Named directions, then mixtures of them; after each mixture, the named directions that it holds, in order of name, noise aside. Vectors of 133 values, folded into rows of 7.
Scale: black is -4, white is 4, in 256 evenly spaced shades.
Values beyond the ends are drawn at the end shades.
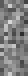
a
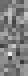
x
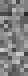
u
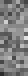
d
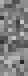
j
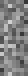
a.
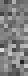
d, u, x.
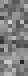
a, j.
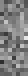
d.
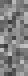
a, j, x.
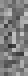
a, u.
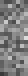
d.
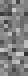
u.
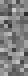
u.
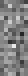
a, x.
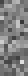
j.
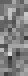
a, j, x.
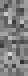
j, x.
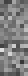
d, u, x.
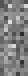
a, x.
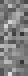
a.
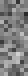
j, u.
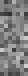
d, u.
